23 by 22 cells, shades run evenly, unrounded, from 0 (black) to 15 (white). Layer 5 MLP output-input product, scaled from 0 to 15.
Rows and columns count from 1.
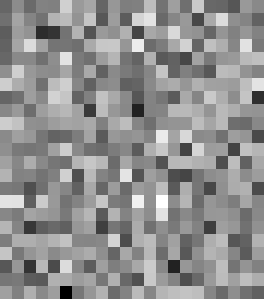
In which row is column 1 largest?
16
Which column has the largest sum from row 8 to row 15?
6
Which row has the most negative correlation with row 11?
5
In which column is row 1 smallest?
20
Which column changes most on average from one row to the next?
12
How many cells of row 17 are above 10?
3
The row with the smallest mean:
18
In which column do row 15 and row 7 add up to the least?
11
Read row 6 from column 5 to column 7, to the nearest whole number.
8 10 7
